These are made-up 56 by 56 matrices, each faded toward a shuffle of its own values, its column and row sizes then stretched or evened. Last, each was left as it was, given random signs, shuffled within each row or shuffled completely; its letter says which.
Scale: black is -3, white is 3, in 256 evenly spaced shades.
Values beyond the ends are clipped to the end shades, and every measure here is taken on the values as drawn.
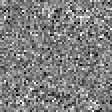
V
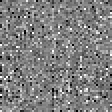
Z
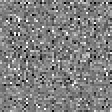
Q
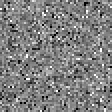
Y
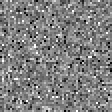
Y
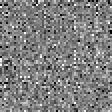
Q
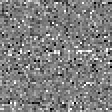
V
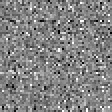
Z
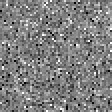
Y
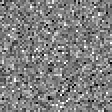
Y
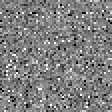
V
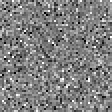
Y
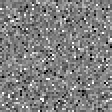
Y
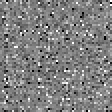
Z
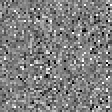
Q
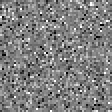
Y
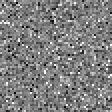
Y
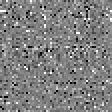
Q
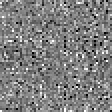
Q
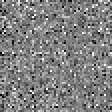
Z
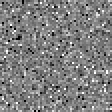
Y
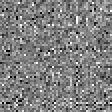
Q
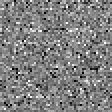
V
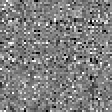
Q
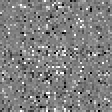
Z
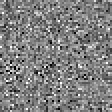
Q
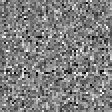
Z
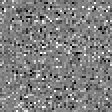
Q
